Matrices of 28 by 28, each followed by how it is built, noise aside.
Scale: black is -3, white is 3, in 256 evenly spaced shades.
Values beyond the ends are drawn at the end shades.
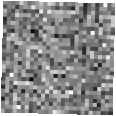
repeating rows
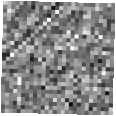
Hankel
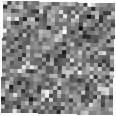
Hankel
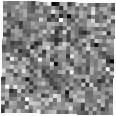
Toeplitz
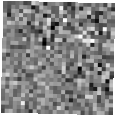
upper triangular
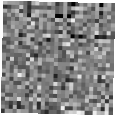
low rank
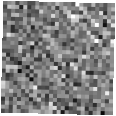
Toeplitz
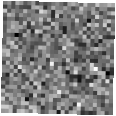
Toeplitz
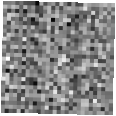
repeating rows
